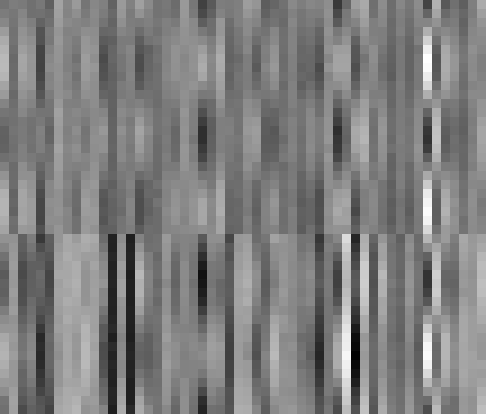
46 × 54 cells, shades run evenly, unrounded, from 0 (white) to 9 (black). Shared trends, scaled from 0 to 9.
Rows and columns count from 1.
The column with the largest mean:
13
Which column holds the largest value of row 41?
40
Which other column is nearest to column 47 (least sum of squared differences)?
45
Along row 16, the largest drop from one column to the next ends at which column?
49
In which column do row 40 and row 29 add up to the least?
39
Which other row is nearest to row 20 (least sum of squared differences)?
11
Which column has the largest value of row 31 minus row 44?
48
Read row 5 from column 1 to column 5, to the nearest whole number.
3 5 4 4 6
